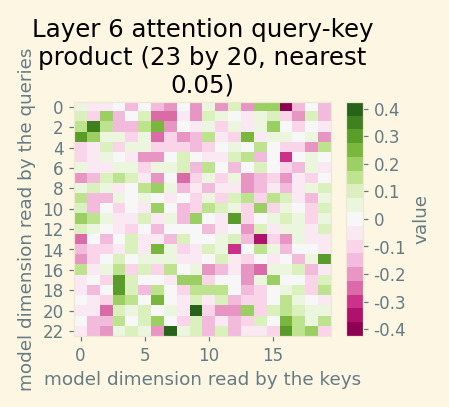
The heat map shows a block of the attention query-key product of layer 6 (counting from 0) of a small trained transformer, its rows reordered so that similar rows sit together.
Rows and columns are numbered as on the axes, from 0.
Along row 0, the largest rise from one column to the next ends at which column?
14
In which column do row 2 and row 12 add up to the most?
1
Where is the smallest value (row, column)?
0, 16
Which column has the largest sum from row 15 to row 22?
3
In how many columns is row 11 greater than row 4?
13
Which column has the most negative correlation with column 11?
15
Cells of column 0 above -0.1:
17
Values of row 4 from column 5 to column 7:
0.05 -0.1 -0.1
